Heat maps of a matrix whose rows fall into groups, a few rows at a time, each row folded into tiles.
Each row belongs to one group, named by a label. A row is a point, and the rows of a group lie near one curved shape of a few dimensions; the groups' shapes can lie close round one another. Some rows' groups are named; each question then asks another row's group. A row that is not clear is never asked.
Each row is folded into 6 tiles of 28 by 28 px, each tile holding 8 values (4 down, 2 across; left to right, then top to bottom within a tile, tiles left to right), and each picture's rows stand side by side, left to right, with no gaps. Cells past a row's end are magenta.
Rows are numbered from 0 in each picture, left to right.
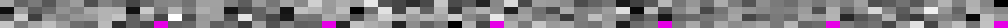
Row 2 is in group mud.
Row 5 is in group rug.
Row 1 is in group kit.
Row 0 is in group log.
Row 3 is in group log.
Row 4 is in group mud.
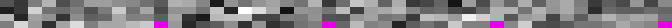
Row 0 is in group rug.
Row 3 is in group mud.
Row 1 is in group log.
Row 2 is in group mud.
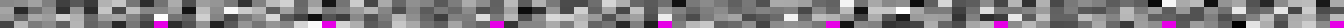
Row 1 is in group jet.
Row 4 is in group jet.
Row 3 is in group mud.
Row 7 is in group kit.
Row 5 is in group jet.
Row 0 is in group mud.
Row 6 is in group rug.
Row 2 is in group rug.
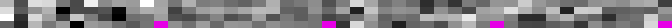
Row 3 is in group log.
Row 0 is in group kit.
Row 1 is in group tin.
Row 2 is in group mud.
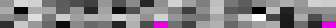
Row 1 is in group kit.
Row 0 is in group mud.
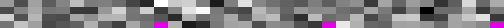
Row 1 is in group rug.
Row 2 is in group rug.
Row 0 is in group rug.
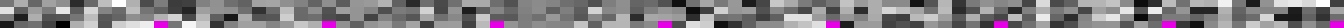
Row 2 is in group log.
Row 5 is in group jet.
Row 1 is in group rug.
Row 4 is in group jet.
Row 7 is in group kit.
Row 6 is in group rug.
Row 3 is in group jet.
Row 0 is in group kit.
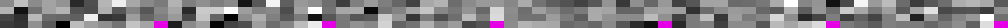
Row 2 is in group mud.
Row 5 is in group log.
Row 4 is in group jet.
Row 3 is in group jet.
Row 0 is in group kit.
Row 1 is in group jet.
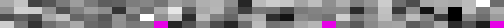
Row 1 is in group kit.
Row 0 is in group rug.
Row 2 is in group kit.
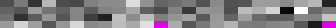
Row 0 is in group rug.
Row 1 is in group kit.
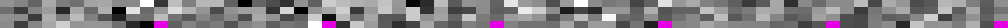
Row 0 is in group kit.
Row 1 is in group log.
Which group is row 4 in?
jet
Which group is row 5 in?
kit
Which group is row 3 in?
rug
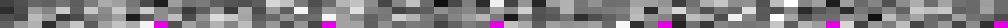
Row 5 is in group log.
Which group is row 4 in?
jet
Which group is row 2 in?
rug
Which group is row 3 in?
mud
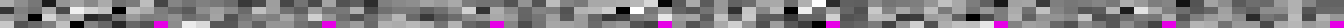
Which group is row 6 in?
kit
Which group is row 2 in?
mud
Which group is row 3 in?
kit
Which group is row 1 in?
jet
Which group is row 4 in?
kit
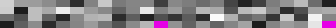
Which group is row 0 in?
jet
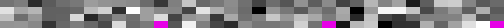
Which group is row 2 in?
jet
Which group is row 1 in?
mud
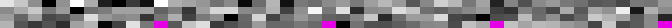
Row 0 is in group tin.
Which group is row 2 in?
jet
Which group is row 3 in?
log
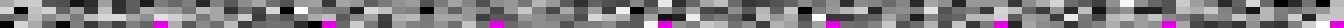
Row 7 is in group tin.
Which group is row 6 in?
jet
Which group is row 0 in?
mud
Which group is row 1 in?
kit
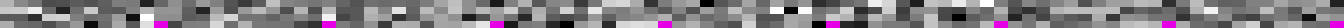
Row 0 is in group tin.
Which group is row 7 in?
rug
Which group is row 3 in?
kit
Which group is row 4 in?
kit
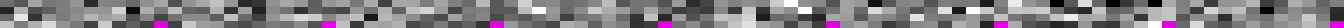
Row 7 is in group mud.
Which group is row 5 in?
kit
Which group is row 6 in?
tin
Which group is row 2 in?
log
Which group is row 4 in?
mud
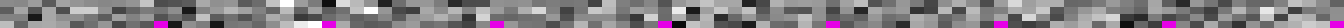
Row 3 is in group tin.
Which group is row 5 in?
kit
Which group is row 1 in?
jet
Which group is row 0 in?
log
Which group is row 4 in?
jet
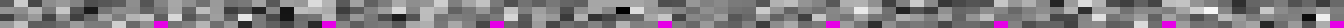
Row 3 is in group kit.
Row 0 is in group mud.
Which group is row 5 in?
rug
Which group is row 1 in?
kit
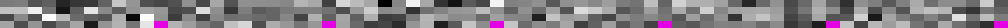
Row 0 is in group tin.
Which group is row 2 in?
tin
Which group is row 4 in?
jet
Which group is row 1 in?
rug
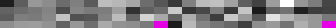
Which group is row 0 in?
jet
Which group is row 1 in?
jet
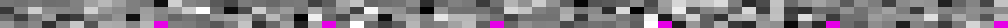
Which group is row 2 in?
mud
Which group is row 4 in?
jet
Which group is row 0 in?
rug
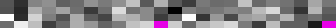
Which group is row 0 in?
rug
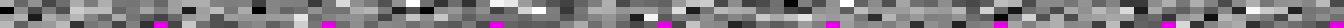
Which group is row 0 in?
log
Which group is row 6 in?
log
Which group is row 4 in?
mud
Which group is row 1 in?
mud
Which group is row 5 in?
log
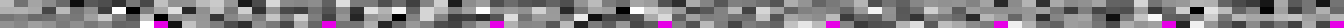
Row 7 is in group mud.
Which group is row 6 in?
rug
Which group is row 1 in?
jet
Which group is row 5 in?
rug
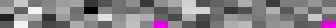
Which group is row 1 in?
rug
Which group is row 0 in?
mud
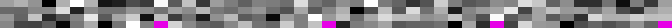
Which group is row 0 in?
tin
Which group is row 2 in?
mud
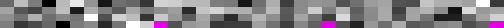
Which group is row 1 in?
jet
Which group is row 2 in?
kit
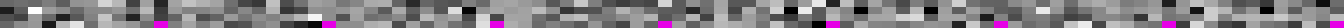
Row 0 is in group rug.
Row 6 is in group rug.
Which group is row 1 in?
jet
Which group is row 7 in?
mud
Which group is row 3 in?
rug
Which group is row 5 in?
mud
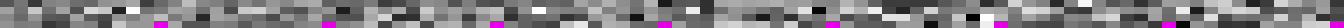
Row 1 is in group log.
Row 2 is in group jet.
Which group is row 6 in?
rug
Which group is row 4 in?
mud
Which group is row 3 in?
rug
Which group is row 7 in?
jet
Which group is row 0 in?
kit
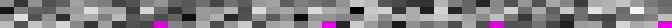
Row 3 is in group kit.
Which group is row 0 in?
log
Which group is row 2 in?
mud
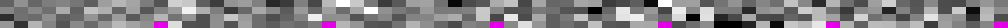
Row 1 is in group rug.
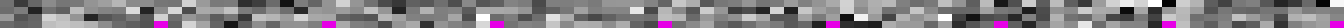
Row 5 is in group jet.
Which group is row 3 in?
mud
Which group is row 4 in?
kit
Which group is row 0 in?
mud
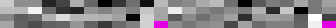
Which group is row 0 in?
tin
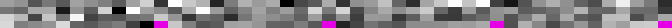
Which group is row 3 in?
jet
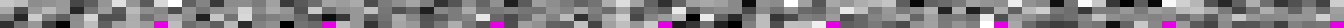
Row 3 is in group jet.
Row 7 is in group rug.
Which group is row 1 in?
log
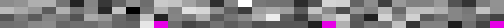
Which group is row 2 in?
log
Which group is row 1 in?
rug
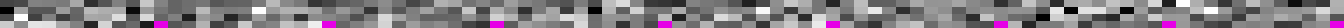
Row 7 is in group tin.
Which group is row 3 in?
mud
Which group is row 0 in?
log
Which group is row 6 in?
log
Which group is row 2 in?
mud
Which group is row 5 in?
rug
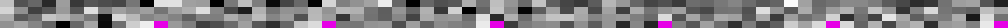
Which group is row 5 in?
tin
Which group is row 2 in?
log
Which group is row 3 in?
mud
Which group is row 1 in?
tin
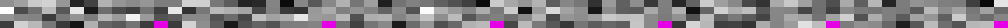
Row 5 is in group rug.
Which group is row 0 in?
jet
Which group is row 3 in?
mud
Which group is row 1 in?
mud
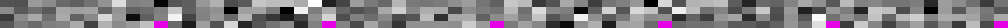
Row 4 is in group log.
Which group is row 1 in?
kit
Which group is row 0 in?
jet
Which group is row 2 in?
tin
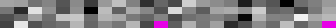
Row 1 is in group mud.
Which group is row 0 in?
mud
